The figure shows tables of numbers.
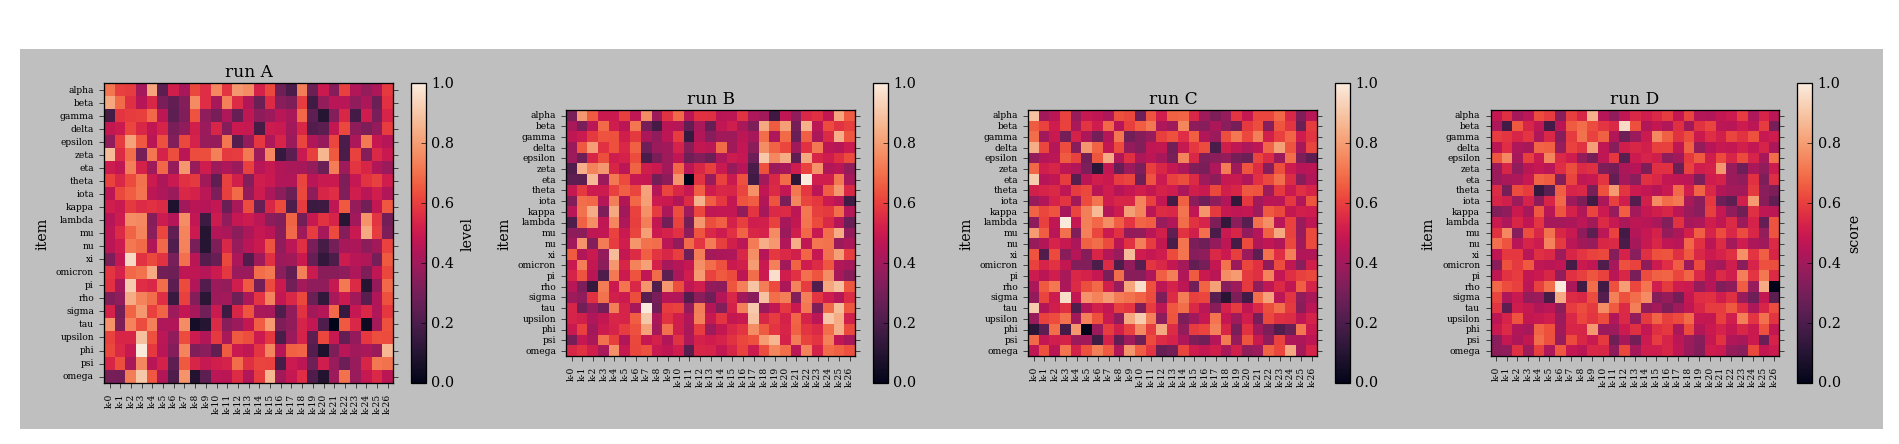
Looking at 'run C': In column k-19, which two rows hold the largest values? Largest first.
pi, gamma
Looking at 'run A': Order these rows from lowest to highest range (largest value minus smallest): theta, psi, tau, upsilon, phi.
theta, psi, upsilon, tau, phi
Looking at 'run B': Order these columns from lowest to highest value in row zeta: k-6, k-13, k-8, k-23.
k-8, k-13, k-6, k-23
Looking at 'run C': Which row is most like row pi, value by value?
gamma
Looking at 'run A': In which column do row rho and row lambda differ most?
k-24
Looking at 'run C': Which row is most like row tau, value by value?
eta
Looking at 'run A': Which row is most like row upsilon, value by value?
psi
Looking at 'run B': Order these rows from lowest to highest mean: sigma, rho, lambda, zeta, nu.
sigma, zeta, lambda, rho, nu
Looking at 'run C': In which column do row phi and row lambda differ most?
k-3
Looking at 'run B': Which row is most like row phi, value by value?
theta
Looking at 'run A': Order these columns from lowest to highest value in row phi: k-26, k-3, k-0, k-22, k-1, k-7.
k-22, k-1, k-0, k-7, k-26, k-3
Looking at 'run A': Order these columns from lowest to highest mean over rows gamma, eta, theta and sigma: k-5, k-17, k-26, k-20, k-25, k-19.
k-20, k-19, k-17, k-25, k-26, k-5
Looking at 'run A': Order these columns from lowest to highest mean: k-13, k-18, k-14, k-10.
k-10, k-14, k-13, k-18
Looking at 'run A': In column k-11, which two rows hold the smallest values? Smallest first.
sigma, kappa
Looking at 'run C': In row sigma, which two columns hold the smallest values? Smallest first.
k-18, k-20
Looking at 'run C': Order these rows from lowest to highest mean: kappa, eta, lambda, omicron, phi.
omicron, phi, eta, lambda, kappa
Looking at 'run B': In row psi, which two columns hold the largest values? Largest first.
k-19, k-18
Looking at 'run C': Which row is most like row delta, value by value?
mu
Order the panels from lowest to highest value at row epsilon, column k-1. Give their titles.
run B, run C, run A, run D
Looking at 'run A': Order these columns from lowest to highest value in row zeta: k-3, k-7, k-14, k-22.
k-22, k-3, k-14, k-7
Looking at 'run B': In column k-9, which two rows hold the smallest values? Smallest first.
pi, lambda
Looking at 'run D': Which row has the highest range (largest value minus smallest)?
rho
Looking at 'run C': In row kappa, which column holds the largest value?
k-6
